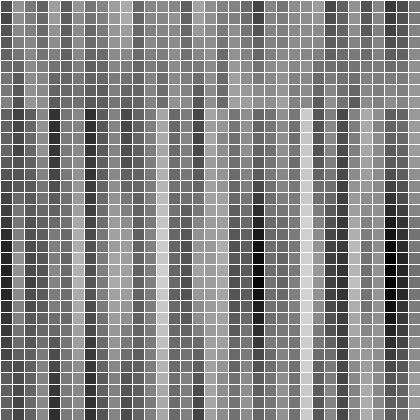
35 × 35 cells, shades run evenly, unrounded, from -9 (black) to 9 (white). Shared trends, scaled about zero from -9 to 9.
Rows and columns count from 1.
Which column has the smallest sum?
33
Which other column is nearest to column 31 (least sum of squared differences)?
35
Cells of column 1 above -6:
30
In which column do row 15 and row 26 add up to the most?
26
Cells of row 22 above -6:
31
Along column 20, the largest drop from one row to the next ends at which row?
10
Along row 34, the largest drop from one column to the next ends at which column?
27
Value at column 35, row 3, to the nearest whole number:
0
